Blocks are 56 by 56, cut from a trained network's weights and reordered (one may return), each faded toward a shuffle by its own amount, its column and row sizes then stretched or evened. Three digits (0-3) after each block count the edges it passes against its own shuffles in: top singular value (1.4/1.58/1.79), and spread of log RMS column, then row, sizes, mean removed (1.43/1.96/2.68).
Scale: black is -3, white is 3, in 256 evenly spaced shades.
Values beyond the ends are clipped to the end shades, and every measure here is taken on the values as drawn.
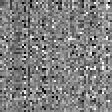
1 2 2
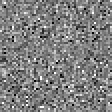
0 0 1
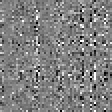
2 3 2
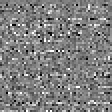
1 1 3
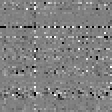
2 1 3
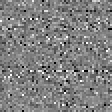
0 1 2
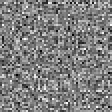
3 1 0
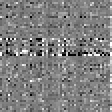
2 2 3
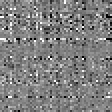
2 2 3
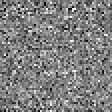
2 1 1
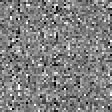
0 2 0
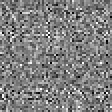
2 1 2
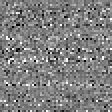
0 0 3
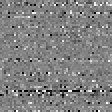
2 0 3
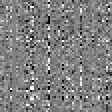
3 3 1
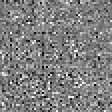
0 1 2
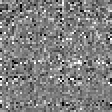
0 2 2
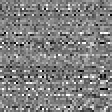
2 0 3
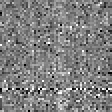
1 0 2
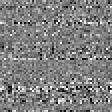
2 0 3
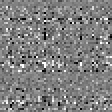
2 2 3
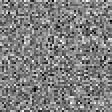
3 0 1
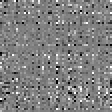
0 3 3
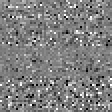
0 1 3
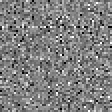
1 1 0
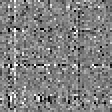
1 2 2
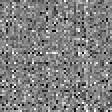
0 2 2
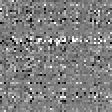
1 2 3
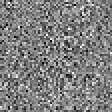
3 1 0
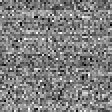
1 0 0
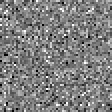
0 1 1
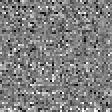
0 1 2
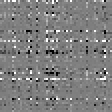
3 3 3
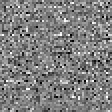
2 1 2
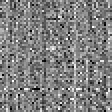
2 0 2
